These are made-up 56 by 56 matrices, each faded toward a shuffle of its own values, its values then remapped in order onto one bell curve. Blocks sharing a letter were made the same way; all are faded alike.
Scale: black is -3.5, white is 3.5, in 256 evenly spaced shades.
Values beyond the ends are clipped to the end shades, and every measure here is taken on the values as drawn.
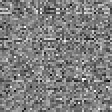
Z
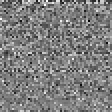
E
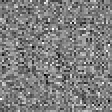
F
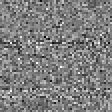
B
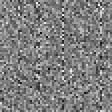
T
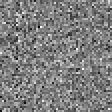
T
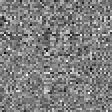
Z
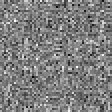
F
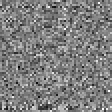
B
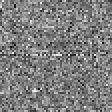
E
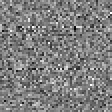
B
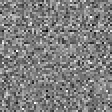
B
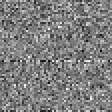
Z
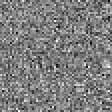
F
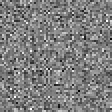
F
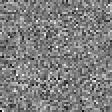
B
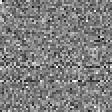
B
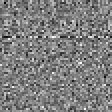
Z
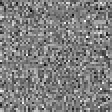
F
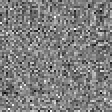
F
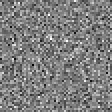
F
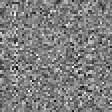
F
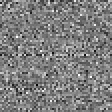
E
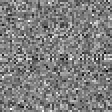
B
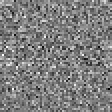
B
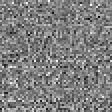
Z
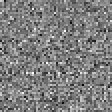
B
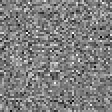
F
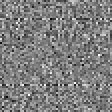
Z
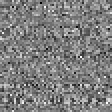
Z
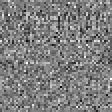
Z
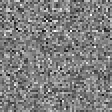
B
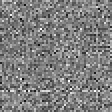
B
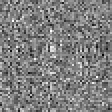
F
